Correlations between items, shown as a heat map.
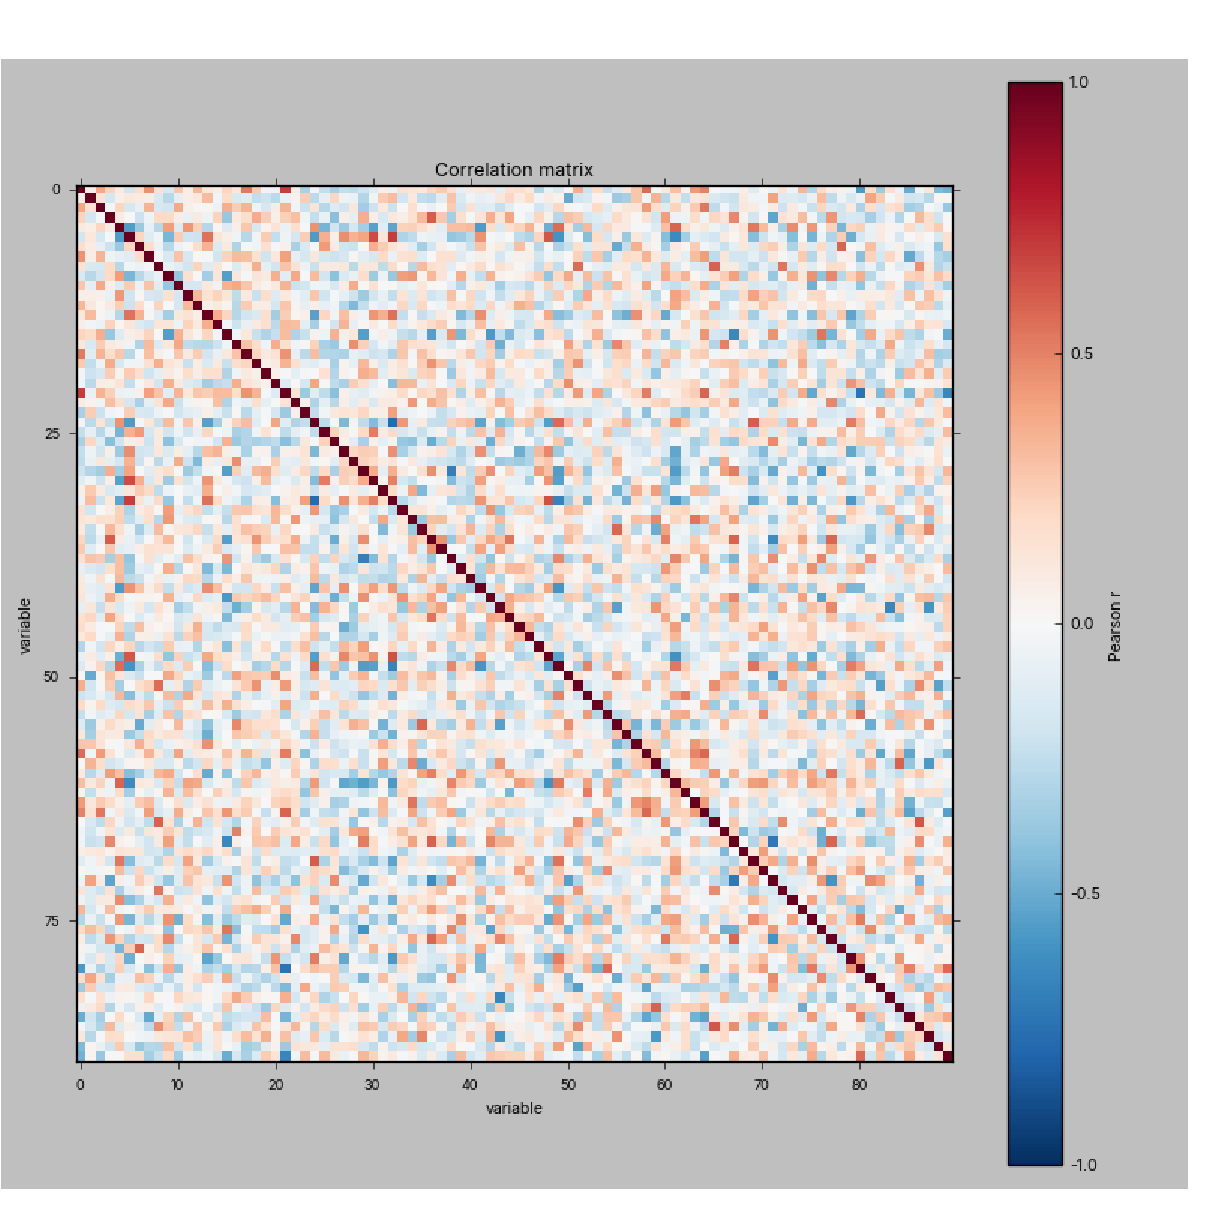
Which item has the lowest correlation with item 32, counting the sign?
24
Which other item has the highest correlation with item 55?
35
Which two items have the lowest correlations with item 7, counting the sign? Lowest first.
85, 80
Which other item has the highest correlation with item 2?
64
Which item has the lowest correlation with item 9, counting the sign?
15
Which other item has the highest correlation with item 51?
8
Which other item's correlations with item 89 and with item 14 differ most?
21
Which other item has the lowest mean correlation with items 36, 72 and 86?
71
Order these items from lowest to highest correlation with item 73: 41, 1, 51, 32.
32, 41, 51, 1
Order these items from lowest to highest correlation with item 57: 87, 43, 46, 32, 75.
75, 87, 46, 43, 32
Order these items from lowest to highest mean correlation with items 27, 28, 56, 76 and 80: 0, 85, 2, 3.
0, 3, 2, 85
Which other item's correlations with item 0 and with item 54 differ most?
80
